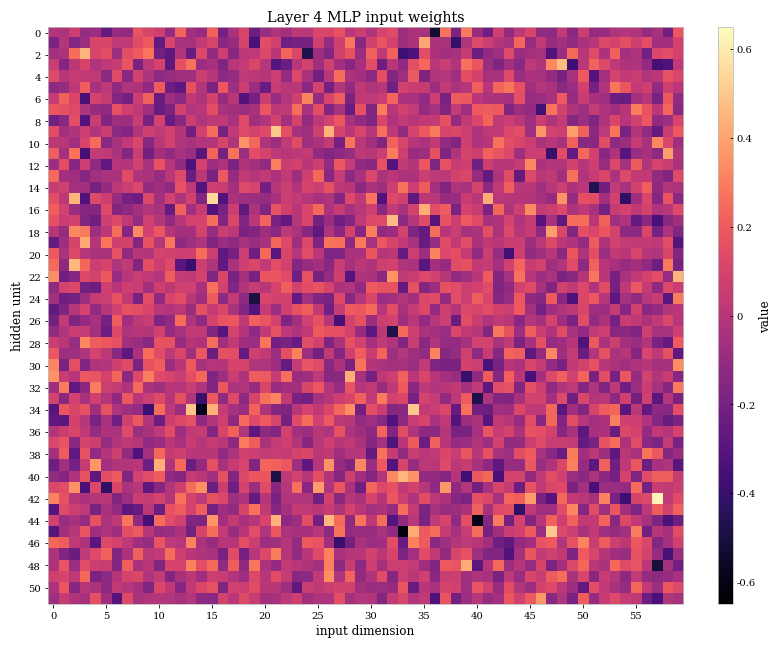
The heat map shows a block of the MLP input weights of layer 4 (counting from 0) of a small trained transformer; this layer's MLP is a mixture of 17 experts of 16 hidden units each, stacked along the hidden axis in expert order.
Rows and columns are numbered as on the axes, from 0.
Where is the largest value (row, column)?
42, 57
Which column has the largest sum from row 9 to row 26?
32
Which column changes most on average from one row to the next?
15
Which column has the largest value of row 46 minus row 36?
50
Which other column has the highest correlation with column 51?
5
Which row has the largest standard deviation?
34
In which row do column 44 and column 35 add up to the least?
43
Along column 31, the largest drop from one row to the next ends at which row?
10
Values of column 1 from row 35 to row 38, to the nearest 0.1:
-0.3 0.1 0.2 0.2
